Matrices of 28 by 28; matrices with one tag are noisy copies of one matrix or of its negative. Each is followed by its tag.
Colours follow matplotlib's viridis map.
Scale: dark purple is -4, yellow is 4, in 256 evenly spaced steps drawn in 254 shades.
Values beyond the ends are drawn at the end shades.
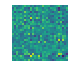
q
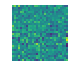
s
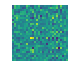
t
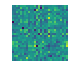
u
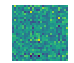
q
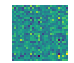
q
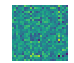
q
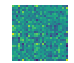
s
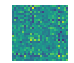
q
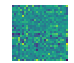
s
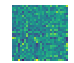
s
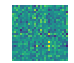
u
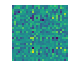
t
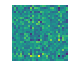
q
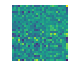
s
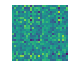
q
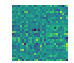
s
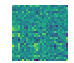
s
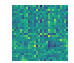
u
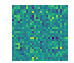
t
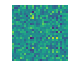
t
